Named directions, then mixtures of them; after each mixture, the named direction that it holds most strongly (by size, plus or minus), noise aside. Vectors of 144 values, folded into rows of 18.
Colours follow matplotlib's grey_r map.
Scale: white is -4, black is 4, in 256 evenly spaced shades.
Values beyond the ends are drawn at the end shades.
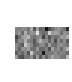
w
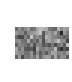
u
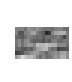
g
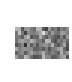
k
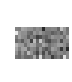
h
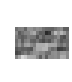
g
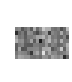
h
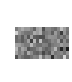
h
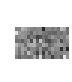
h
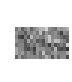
u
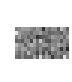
h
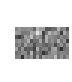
u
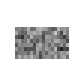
u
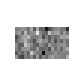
w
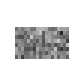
u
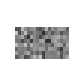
k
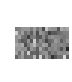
h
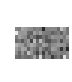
h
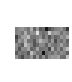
w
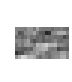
g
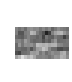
g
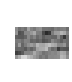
g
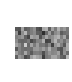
k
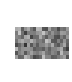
k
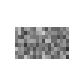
k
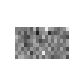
w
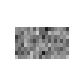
w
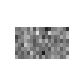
w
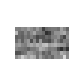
g
